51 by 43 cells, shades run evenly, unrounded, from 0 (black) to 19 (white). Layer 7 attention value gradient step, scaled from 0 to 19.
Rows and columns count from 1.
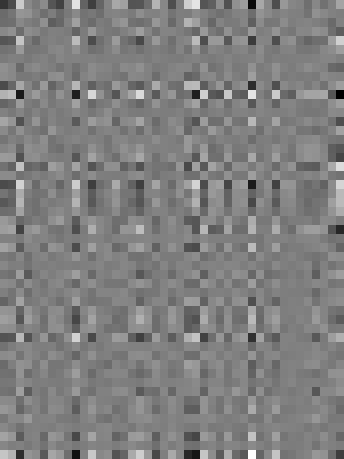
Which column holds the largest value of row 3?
24
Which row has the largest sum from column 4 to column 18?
11
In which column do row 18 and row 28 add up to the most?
32
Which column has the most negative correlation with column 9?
19
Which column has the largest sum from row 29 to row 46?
3
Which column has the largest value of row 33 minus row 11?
43
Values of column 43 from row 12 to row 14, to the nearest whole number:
12 10 6
